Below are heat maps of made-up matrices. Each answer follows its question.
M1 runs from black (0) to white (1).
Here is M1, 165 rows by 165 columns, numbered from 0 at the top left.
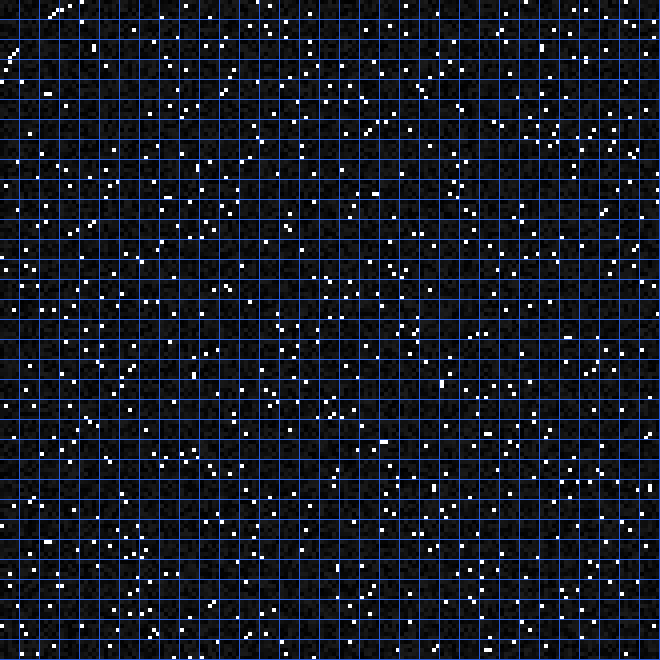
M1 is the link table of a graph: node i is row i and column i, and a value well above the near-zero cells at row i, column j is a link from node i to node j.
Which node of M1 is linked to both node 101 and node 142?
node 8
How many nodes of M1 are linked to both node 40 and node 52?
2
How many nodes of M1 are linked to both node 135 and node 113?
0
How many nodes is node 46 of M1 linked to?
4
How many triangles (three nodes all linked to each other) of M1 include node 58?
2
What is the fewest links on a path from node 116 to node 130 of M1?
6
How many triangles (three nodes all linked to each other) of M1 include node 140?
3
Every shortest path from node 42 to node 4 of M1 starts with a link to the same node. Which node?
node 85
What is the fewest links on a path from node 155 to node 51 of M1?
2
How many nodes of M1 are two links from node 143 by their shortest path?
7
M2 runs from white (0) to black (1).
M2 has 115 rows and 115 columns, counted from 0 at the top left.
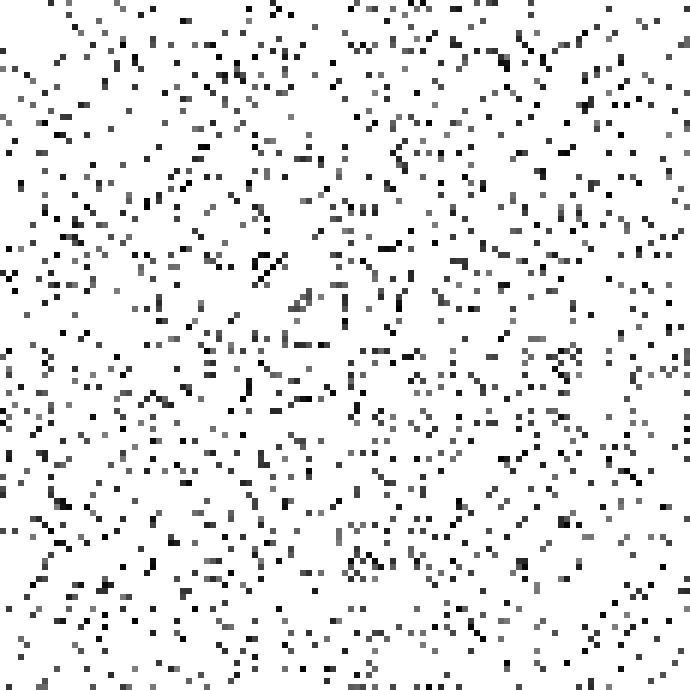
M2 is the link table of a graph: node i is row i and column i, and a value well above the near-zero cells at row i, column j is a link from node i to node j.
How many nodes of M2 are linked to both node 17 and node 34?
3
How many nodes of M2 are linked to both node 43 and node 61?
1
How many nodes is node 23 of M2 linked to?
7
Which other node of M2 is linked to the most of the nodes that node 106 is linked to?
node 31
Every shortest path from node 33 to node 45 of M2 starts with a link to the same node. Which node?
node 51
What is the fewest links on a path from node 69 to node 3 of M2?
3
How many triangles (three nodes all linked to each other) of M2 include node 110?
4
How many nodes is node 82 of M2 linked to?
9
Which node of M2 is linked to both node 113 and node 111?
node 54
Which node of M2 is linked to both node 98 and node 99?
node 30
